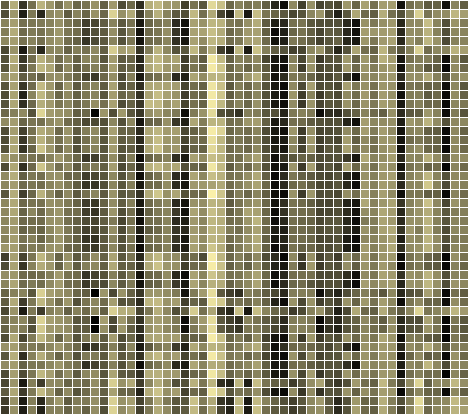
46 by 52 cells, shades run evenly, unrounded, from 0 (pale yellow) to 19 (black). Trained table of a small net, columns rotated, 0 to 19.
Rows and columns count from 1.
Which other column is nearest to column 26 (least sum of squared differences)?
38
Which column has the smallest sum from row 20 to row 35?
24
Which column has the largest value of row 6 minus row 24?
28
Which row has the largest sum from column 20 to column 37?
13
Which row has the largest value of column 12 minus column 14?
35
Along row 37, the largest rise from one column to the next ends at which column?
25
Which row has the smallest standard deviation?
26
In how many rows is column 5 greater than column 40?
6
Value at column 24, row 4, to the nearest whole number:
4
